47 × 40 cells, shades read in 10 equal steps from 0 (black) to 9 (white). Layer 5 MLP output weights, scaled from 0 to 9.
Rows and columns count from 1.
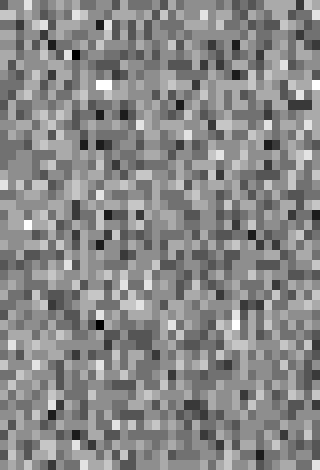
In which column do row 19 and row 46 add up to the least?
33
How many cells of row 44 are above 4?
19
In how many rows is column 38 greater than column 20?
15
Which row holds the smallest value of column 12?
45
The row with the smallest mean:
24
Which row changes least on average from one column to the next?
16
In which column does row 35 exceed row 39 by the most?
39
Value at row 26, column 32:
5
